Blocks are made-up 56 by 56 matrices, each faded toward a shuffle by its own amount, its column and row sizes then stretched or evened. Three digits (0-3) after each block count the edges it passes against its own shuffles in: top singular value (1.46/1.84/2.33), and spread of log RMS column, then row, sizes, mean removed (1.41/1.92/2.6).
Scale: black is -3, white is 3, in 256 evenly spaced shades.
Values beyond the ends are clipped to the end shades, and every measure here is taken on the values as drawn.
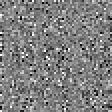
0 2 1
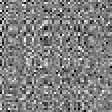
3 2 1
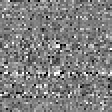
1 0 3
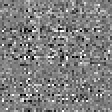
1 2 3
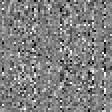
1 3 0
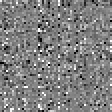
1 3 1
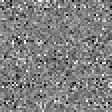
0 1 2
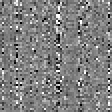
2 3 0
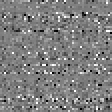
1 1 3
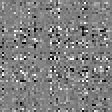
1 3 3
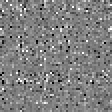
0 1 2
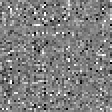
0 2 2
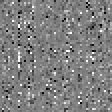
0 3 0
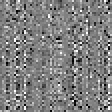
3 3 0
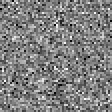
0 0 1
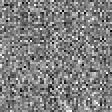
2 0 0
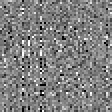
2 2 1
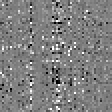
1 3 1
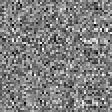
2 0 1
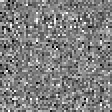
0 1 1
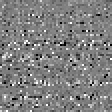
1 0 3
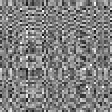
3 3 1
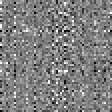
2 3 2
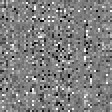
1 3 1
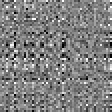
3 3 2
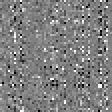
2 3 1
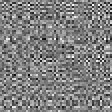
3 2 3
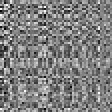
3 3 1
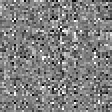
2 2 2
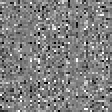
0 3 1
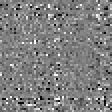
1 2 3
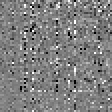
0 3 2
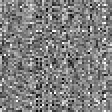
2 2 1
